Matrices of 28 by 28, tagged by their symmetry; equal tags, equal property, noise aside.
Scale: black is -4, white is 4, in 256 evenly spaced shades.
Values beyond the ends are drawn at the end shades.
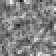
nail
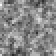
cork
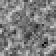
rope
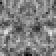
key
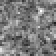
nail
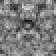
key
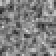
nail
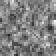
nail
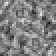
cork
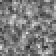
nail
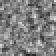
nail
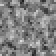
cork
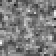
cork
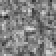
nail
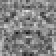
key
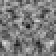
key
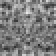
key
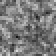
rope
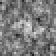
cork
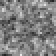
cork
